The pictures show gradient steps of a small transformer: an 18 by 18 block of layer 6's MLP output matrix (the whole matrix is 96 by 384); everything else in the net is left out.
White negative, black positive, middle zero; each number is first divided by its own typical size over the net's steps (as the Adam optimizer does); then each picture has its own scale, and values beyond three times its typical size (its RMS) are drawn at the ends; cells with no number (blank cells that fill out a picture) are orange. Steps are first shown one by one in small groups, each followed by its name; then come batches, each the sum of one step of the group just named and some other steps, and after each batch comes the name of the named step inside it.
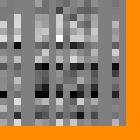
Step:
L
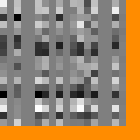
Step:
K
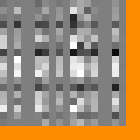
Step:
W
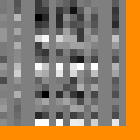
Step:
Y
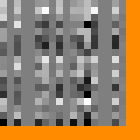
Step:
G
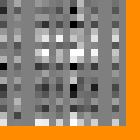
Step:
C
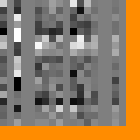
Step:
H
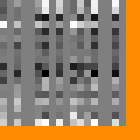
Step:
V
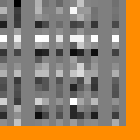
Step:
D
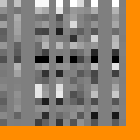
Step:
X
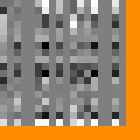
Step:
V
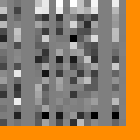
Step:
X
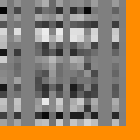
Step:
L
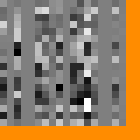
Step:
H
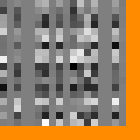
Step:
C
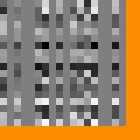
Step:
V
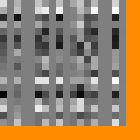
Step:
K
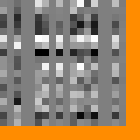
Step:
D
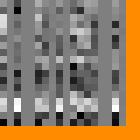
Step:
G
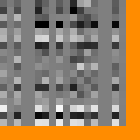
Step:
Y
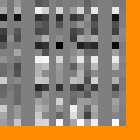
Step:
K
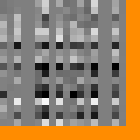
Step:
L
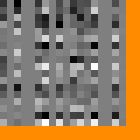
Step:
Y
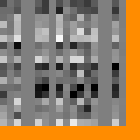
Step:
L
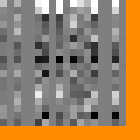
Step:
X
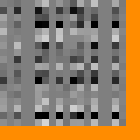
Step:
Y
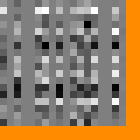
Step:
G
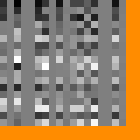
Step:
W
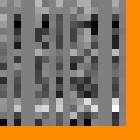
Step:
G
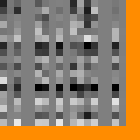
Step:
V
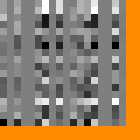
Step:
G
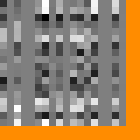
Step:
V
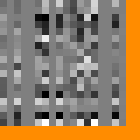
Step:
Y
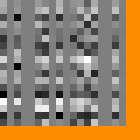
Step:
K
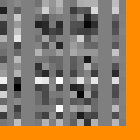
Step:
H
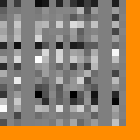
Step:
L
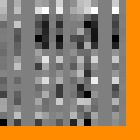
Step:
G
